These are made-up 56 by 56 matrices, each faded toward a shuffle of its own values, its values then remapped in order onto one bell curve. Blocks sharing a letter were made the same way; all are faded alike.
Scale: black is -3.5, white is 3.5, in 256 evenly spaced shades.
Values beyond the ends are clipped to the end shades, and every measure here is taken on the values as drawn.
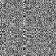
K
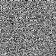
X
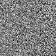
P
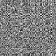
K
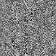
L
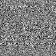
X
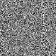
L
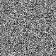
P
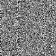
P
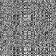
K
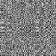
K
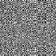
K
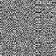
K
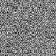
K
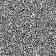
P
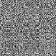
K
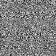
X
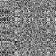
K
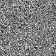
L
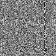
L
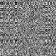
K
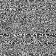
X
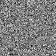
X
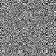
K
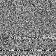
X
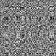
K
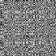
K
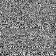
X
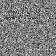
X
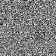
X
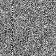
P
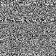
X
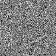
P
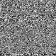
X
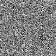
P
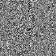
L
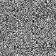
L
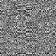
K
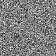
P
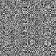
K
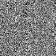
P
